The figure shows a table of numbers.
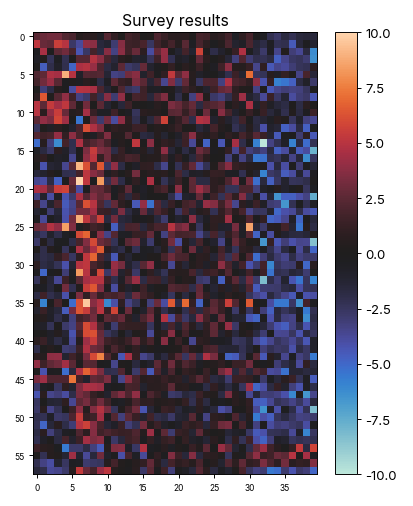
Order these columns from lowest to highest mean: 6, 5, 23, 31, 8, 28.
31, 5, 28, 23, 6, 8
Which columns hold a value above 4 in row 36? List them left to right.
6, 7, 9, 11
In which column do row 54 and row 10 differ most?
4
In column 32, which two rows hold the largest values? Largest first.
54, 56
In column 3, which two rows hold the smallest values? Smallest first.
14, 19
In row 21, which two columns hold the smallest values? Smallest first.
39, 34
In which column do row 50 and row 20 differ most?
6
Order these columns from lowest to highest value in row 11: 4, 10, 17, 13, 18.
13, 17, 10, 4, 18
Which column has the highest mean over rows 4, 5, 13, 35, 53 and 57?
7
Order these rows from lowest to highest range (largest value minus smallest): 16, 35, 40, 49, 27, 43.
43, 40, 16, 49, 27, 35
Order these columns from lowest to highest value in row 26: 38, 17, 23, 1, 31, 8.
31, 23, 1, 38, 17, 8
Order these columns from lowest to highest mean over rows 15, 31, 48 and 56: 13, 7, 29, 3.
3, 13, 29, 7
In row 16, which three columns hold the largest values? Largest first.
8, 7, 10
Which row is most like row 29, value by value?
33
